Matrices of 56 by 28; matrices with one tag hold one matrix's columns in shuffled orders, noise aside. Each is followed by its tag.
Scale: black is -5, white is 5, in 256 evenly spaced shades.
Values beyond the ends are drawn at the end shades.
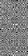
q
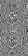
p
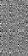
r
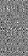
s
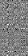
q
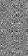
r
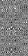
s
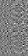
r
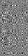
p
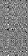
q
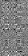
q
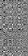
q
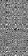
q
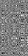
p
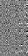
r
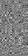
p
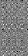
q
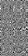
s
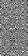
q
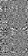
s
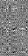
s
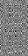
r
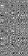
p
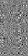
p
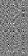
r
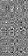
s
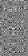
s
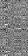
q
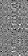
q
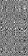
s
